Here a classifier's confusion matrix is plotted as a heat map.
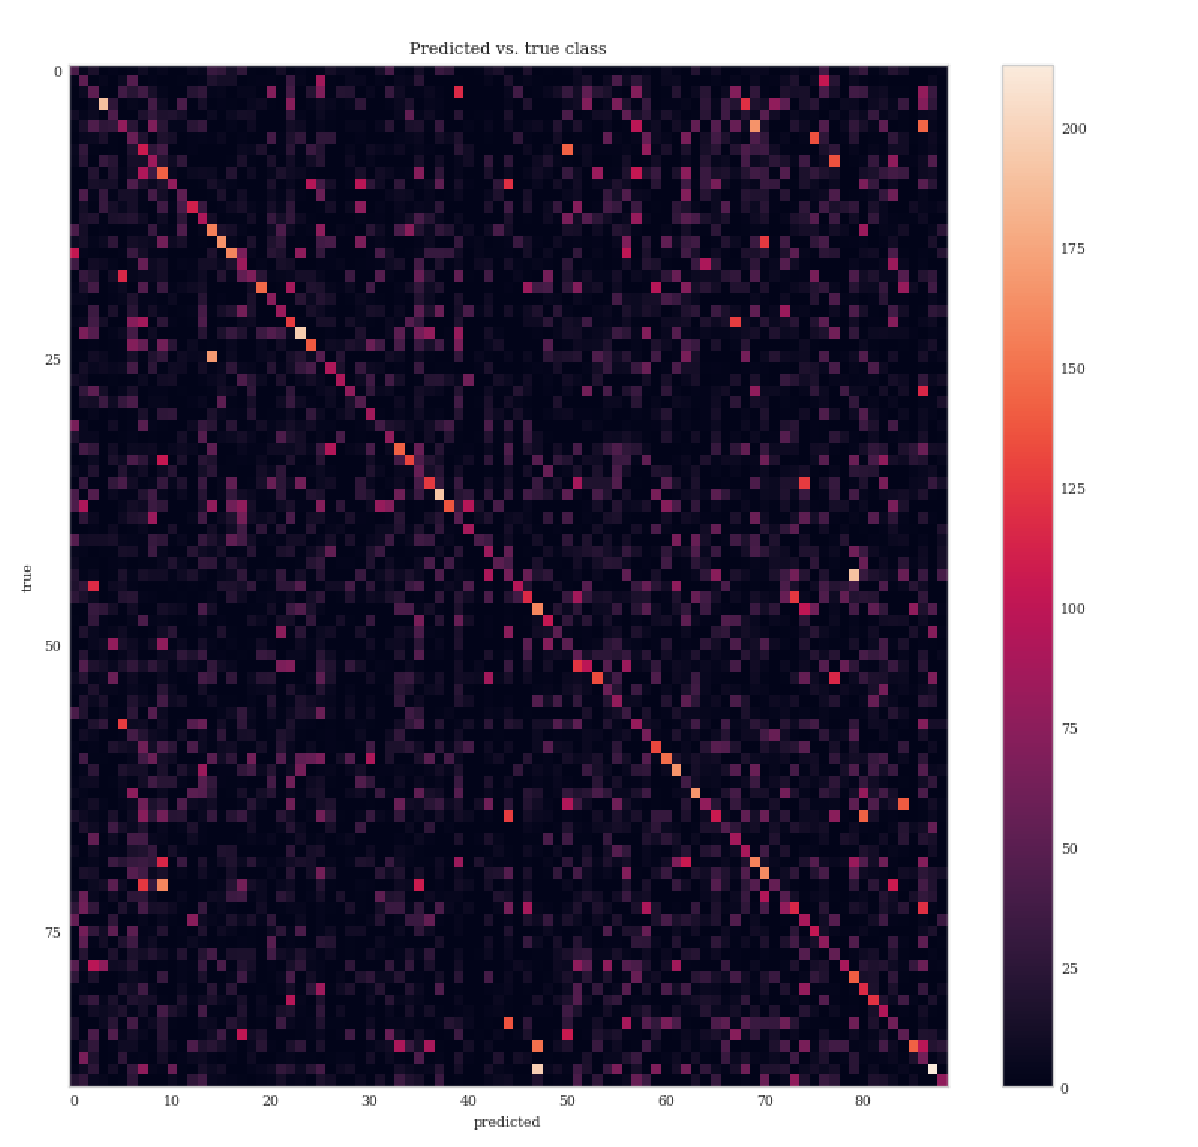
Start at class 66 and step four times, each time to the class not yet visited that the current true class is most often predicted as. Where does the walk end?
12
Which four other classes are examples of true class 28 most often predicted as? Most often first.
86, 69, 52, 2
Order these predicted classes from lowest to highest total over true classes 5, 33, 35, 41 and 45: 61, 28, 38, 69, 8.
38, 28, 8, 61, 69
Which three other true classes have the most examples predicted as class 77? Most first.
8, 53, 65
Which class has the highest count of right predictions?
87
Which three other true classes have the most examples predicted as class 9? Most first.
71, 69, 34
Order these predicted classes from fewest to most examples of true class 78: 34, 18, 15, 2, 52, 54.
18, 34, 15, 52, 54, 2
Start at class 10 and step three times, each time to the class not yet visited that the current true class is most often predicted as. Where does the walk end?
57
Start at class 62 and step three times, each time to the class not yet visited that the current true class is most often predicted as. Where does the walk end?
2
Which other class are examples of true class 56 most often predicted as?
25
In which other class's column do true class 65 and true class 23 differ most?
80
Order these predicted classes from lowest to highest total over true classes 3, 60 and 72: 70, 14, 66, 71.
66, 14, 71, 70
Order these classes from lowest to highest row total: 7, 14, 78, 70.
7, 14, 70, 78
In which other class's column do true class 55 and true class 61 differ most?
13
